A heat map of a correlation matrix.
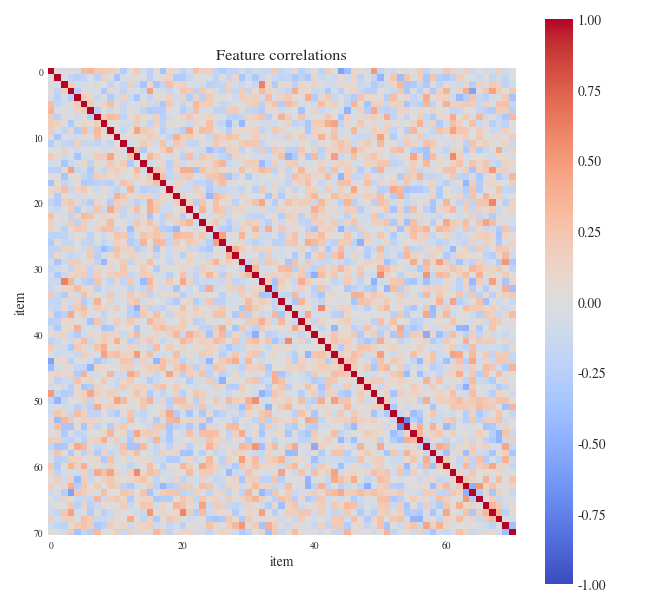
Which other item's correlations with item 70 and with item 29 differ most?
69
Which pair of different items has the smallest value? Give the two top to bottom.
53, 54
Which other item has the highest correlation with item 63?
65
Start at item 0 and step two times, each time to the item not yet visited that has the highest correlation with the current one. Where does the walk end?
6
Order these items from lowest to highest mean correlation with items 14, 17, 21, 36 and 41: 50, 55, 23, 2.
2, 55, 23, 50
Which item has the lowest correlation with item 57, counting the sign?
40
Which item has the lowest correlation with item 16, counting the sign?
44
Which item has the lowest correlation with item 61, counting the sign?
27
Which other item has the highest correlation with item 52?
18
